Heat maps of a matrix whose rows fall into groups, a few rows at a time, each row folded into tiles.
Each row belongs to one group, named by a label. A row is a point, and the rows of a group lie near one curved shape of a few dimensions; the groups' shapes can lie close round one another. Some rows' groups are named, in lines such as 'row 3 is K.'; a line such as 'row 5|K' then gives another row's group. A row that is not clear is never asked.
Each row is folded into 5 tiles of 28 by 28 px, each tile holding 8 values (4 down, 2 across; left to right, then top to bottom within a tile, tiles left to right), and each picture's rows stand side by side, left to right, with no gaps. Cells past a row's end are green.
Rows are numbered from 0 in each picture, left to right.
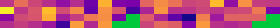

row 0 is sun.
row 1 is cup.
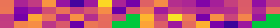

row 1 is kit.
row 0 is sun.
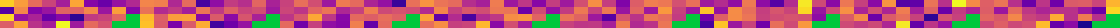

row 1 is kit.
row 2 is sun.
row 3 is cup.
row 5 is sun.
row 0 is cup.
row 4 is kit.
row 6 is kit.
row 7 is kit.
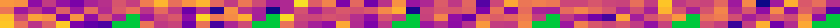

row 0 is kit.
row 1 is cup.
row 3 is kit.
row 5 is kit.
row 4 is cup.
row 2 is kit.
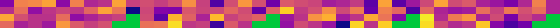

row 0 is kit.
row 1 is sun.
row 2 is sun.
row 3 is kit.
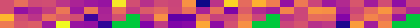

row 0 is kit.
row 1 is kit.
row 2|sun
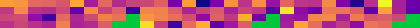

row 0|cup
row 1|kit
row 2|sun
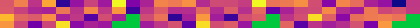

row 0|kit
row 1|kit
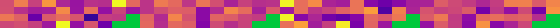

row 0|kit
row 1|sun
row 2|cup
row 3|kit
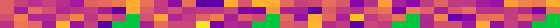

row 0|kit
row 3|kit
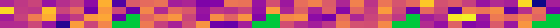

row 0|sun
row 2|kit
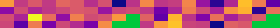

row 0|sun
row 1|sun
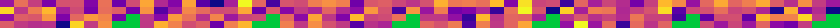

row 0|sun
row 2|sun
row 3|cup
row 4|sun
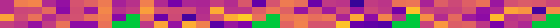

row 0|kit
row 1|cup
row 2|kit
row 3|sun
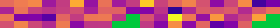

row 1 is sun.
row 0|cup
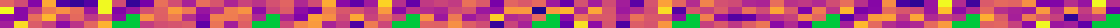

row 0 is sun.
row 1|sun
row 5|cup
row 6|sun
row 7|kit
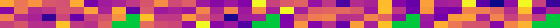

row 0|cup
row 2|sun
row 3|sun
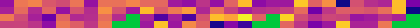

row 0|kit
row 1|cup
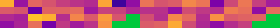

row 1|sun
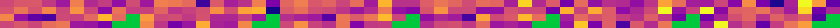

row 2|cup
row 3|cup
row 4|sun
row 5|sun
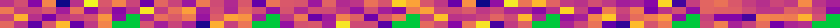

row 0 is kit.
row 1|sun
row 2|kit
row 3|kit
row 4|sun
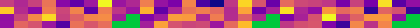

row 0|sun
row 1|sun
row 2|sun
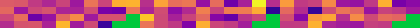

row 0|kit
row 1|kit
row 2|sun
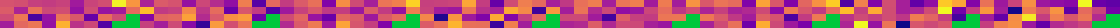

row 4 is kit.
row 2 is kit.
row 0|kit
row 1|sun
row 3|sun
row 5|kit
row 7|sun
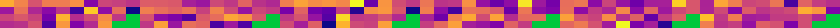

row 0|cup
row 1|cup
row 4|kit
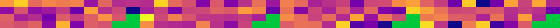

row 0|cup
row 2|kit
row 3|kit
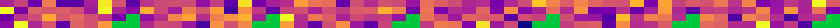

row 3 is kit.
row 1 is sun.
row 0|sun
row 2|kit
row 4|cup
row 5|kit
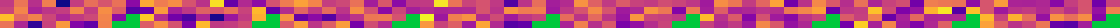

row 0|kit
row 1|cup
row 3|kit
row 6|sun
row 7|kit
